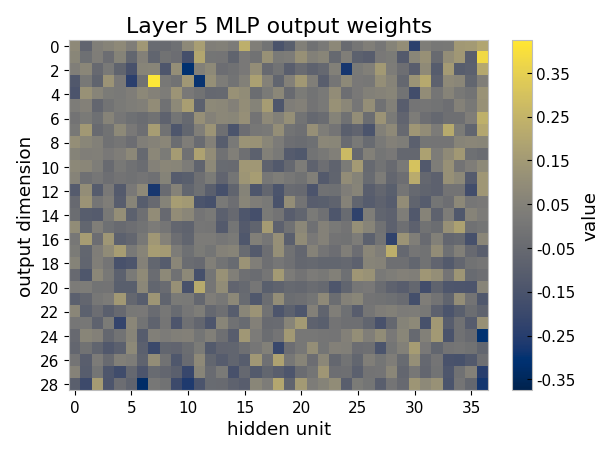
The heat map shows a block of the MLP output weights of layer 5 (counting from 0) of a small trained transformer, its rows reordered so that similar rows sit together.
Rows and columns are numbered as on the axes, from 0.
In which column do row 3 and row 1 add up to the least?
5
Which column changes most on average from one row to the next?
18
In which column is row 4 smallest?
30
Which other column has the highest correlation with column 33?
36
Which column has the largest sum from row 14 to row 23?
7
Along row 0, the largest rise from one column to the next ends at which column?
31
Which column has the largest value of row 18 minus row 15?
15
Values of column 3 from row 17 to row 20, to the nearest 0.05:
0.1 0 0 0
